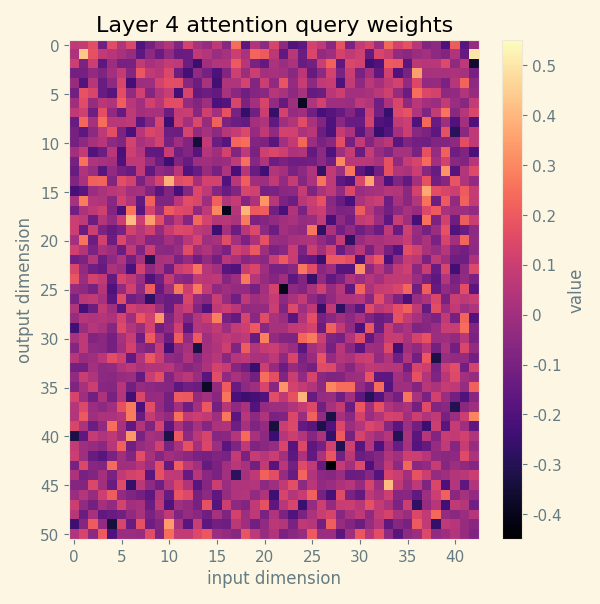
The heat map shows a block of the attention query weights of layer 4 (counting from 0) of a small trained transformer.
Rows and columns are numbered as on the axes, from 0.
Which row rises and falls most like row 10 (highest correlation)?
40
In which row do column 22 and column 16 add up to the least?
17
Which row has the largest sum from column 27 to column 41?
15
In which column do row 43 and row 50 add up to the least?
27
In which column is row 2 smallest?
42
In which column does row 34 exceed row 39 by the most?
21
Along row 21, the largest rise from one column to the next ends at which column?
35
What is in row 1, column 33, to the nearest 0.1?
0.1
